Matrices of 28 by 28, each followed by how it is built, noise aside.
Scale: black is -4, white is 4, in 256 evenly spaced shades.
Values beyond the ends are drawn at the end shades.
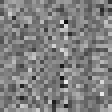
uneven columns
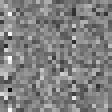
uneven columns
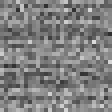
blocks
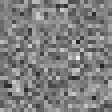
blocks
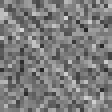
Toeplitz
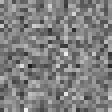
low rank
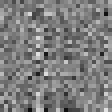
low rank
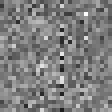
uneven columns
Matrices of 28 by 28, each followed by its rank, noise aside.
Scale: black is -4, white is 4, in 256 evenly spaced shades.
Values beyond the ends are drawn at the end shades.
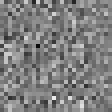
four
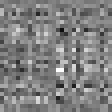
three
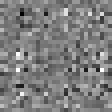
three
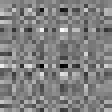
two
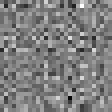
three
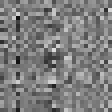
four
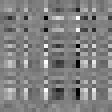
one
